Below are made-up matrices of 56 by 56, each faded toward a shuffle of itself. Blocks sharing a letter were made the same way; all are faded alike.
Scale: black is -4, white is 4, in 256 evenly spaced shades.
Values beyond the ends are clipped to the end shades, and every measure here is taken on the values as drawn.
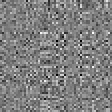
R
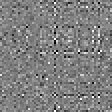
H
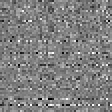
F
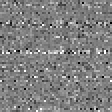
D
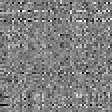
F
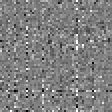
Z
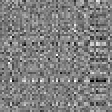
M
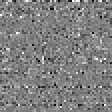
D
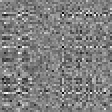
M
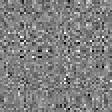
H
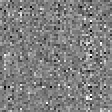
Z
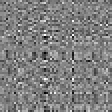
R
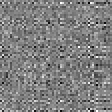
M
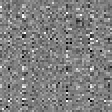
H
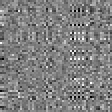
M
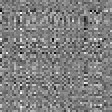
R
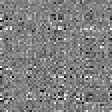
H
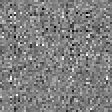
Z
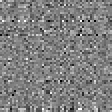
F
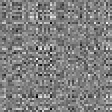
M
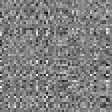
R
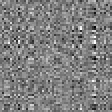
M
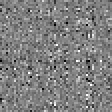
Z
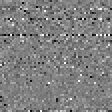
D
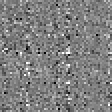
Z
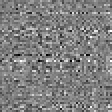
F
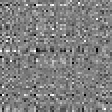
H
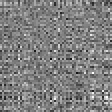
M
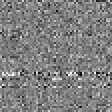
F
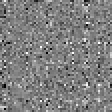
Z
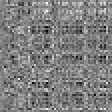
M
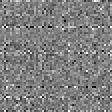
F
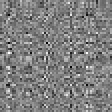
R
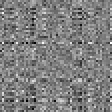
M
